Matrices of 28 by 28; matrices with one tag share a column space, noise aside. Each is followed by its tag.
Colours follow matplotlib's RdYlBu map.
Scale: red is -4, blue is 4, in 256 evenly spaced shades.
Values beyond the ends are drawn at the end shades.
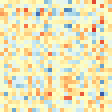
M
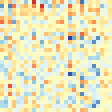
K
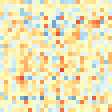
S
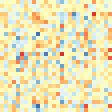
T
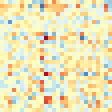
K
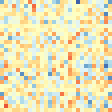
K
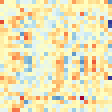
S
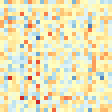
S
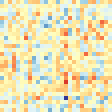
S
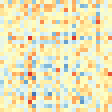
K
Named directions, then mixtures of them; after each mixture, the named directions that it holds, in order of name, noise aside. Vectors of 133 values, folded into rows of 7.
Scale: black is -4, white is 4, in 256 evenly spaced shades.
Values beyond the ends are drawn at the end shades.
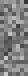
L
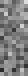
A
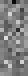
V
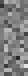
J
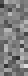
J.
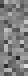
J.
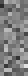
J.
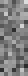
A.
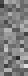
J.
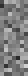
J.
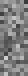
L.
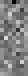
V.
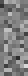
J.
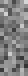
A.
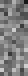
A.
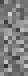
J, V.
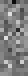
V.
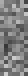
J, L.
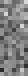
A.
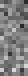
A.
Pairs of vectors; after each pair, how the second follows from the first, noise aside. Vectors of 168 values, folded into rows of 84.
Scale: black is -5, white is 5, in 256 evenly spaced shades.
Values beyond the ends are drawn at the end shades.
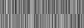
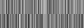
wrapped around.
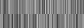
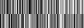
wrapped around, negated, scaled up.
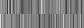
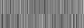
reversed, shrunk.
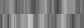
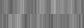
reversed, shrunk.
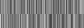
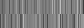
wrapped around, partly zeroed.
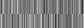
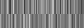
wrapped around.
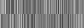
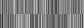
wrapped around.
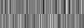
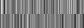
wrapped around.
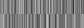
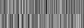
wrapped around.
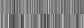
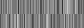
wrapped around, negated.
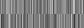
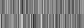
wrapped around.
